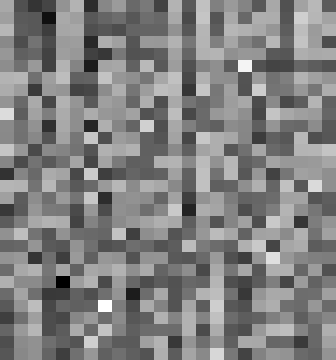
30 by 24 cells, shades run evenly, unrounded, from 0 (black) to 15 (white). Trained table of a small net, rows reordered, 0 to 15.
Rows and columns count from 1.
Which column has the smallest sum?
4
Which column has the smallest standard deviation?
9
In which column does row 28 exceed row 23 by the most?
24
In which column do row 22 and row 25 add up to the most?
20
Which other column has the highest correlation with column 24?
19
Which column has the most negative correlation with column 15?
3
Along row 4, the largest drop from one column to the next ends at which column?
7
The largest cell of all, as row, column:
26, 8
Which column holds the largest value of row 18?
13
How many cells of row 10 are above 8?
16
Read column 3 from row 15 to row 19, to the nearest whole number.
6 7 8 9 10
